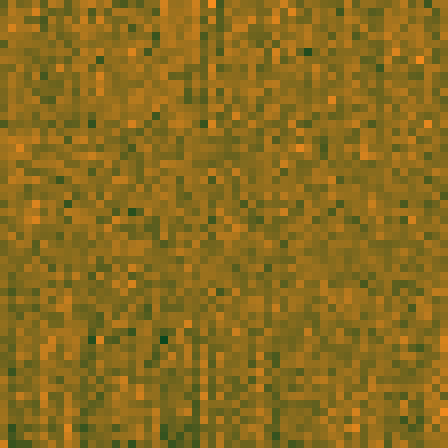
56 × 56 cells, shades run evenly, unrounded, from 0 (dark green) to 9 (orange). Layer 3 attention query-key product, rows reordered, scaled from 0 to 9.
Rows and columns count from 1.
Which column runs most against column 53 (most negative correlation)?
55
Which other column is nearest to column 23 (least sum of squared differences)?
49
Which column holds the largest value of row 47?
33
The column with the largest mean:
56
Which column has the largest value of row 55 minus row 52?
28
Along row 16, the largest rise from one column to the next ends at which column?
27
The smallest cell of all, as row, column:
43, 21
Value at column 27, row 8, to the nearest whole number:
6
